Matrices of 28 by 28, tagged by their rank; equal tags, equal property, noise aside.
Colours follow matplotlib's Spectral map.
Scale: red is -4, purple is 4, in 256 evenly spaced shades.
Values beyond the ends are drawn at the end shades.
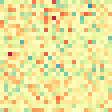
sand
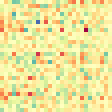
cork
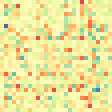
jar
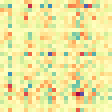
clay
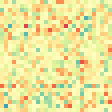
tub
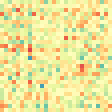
tub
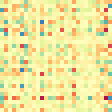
clay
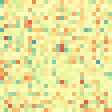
sand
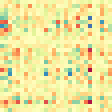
clay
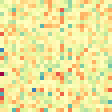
tub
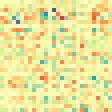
tub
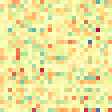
tub
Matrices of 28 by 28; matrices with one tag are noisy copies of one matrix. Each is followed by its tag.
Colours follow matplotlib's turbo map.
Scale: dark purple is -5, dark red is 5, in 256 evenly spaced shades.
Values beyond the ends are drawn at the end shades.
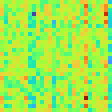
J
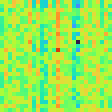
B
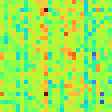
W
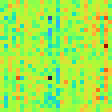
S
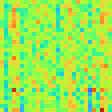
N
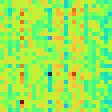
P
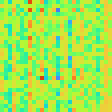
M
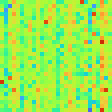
N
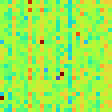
M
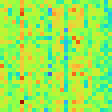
P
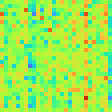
J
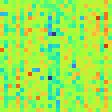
S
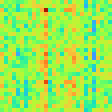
W
